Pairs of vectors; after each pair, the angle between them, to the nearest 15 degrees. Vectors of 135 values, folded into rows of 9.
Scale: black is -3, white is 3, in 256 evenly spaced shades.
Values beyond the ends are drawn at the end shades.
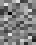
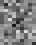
105 degrees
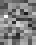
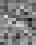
30 degrees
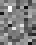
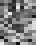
120 degrees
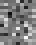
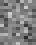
165 degrees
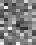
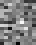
135 degrees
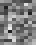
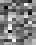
15 degrees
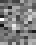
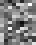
90 degrees
